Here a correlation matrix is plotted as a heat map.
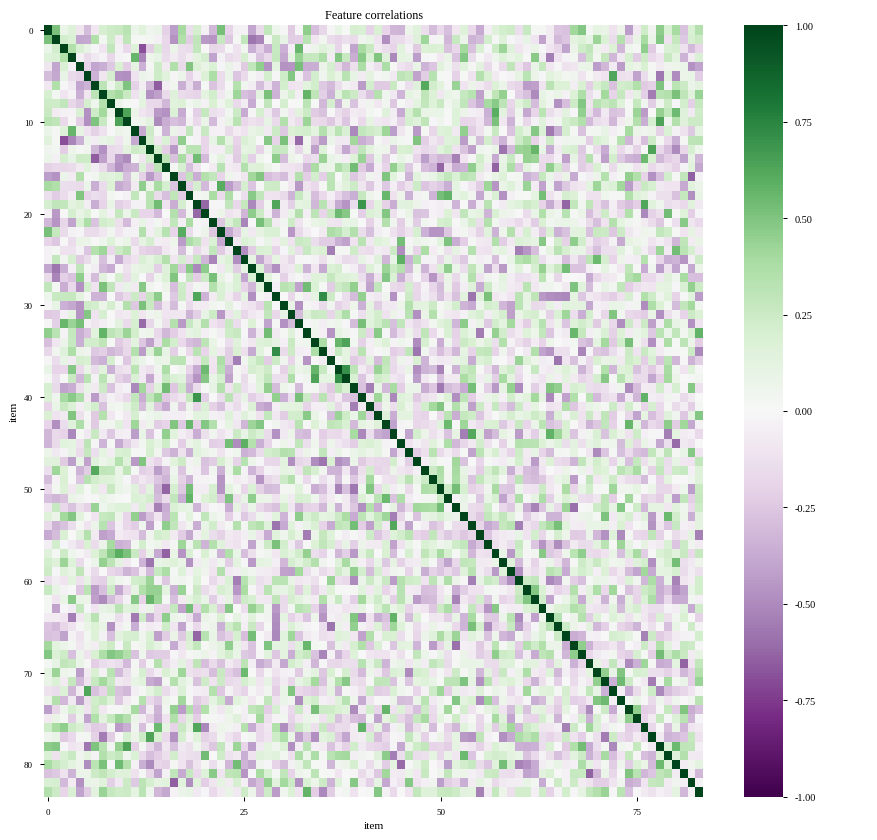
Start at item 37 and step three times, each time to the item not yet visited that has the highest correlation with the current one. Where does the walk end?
74
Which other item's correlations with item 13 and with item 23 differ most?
77
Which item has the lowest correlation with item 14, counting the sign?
6
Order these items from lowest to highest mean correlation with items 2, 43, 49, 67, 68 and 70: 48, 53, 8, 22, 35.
35, 22, 48, 53, 8
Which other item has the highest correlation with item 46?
82
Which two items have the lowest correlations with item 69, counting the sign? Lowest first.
81, 74
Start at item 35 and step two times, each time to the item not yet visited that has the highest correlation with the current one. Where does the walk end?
19
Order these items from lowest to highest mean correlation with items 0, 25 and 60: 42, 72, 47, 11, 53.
72, 53, 11, 42, 47
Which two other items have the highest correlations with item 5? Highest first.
72, 31
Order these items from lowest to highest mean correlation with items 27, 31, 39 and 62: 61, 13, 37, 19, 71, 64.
71, 19, 64, 13, 61, 37
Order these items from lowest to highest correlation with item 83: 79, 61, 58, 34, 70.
34, 79, 58, 61, 70
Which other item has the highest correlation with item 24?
80
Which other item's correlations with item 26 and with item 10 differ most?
78
